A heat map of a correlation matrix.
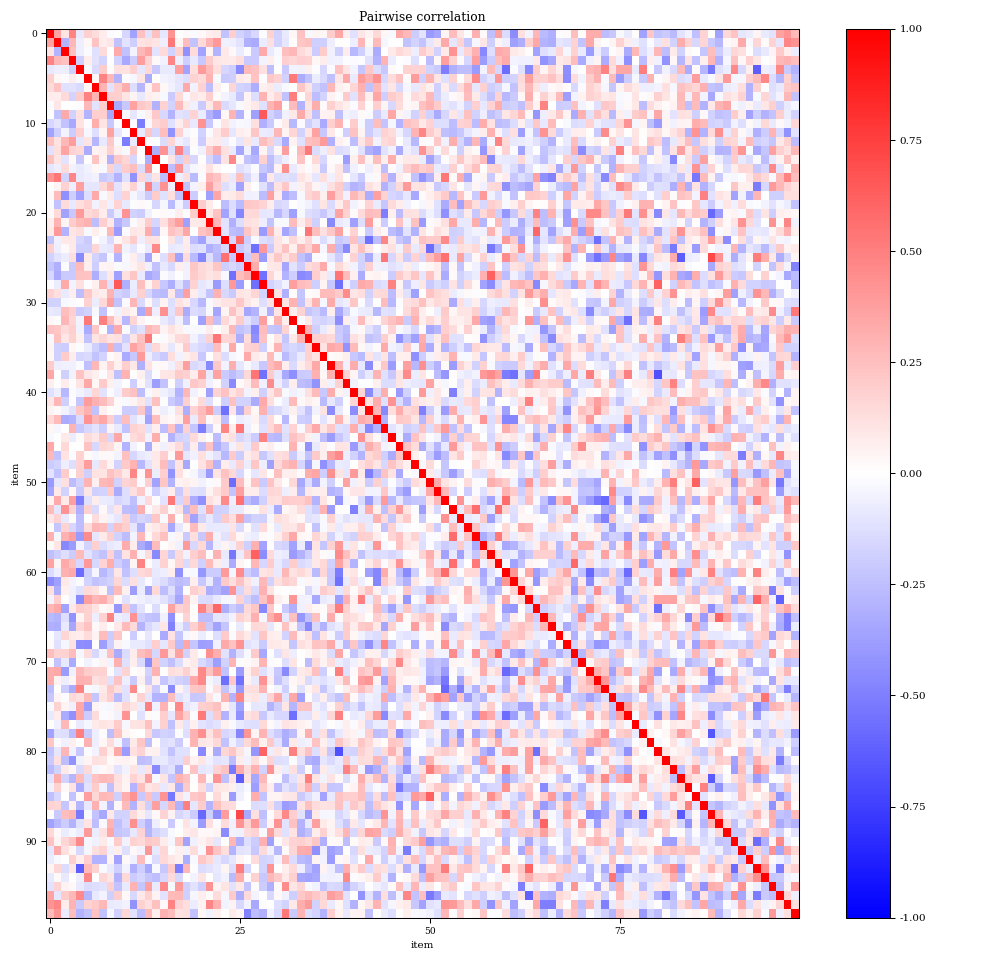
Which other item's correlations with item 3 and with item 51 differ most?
0
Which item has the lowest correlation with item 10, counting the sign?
12
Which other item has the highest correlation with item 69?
59
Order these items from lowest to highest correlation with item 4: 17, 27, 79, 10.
79, 10, 27, 17
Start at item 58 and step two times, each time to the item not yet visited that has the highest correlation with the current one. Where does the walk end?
38
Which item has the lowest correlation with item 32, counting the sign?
76
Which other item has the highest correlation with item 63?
93
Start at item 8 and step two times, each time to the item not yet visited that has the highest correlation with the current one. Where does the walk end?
88
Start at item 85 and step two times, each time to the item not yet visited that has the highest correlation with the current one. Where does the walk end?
82
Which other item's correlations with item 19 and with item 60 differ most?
52
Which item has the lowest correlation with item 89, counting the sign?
23
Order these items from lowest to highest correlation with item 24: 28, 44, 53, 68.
53, 44, 68, 28
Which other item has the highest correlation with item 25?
87
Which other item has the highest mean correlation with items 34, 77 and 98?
13
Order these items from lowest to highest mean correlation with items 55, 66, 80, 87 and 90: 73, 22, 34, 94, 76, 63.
22, 76, 34, 94, 73, 63
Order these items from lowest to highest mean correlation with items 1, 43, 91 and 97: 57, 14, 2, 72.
2, 72, 57, 14
